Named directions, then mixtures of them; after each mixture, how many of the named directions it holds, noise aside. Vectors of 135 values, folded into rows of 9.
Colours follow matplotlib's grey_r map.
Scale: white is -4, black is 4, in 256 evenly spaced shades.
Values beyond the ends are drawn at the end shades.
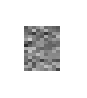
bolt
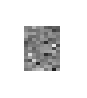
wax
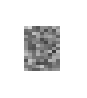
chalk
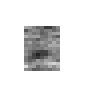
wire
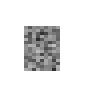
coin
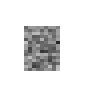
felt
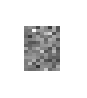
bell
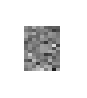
one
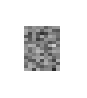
one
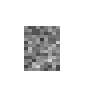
two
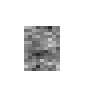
three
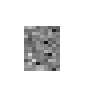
two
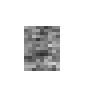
two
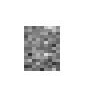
two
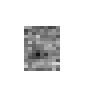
three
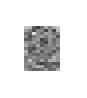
two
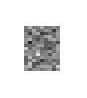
four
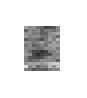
one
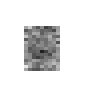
three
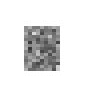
three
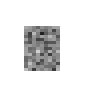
two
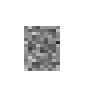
two
